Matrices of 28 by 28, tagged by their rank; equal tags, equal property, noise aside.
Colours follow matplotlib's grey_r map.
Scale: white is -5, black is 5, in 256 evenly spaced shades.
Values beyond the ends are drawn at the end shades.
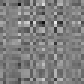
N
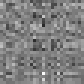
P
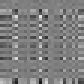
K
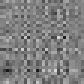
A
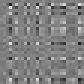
K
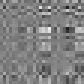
N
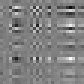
K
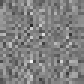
P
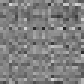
P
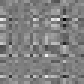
N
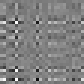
K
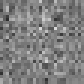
P
